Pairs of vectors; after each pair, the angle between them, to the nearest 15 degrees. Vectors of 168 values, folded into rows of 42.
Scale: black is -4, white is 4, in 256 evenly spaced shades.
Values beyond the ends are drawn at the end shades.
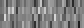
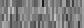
45 degrees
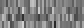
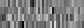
150 degrees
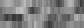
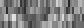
135 degrees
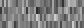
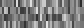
120 degrees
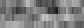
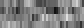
30 degrees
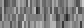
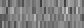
105 degrees
